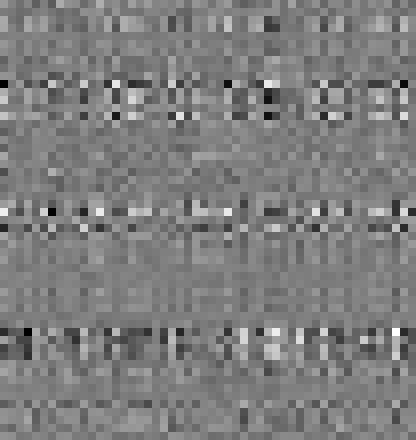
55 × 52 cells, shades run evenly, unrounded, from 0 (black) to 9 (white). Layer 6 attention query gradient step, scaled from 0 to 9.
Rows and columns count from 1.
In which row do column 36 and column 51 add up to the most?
15
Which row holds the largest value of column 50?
42
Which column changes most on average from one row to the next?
1
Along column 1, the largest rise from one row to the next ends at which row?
12
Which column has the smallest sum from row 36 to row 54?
4
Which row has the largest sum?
27
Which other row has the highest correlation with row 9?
8
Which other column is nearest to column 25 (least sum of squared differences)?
40
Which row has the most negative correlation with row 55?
54
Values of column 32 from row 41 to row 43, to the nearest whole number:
4 4 4
